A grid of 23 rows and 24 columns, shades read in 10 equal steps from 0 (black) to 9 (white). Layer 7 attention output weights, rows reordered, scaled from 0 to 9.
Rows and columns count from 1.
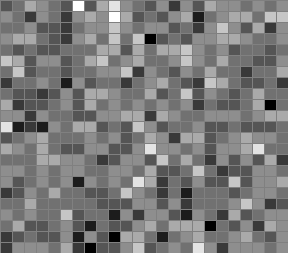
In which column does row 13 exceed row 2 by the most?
17
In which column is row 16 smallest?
19
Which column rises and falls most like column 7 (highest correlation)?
10
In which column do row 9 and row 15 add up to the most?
16
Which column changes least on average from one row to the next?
5
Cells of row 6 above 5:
7
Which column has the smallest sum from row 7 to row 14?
3
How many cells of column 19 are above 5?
4
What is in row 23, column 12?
7
